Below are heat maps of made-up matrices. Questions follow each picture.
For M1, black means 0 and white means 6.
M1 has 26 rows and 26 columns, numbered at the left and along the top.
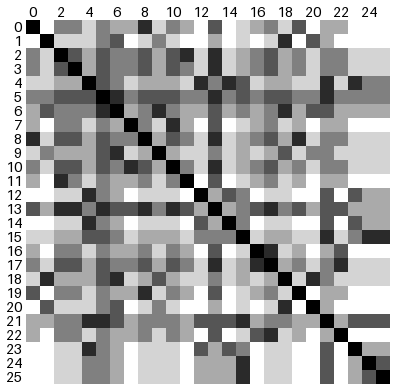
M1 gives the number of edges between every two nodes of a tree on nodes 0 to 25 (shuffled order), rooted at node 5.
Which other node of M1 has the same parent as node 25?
24
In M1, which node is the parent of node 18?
6
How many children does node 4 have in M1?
3
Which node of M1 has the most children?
13
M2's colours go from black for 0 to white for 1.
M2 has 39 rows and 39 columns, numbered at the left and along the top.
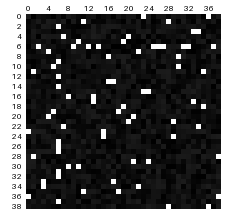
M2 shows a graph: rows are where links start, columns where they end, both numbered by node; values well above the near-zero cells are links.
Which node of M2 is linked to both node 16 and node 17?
node 13
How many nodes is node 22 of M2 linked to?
2
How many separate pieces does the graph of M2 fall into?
2
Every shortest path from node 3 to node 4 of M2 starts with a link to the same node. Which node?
node 34
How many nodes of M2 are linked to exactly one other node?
10
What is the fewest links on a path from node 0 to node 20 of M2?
6
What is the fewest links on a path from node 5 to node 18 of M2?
2
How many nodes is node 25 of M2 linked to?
1
